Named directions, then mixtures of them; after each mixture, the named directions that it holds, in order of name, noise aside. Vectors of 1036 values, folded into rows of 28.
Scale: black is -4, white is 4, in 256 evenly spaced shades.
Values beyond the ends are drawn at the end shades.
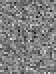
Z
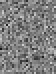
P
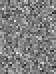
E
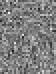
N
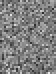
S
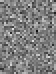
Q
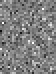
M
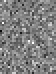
M.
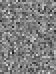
N, Q, S.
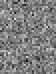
M, P, S.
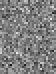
E.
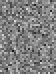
E, N, Z.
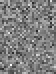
E, Q.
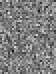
N, Q, Z.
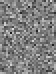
Q.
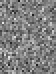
E, M, S.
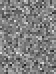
E.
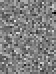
E, Q.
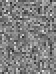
N, Z.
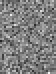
S.
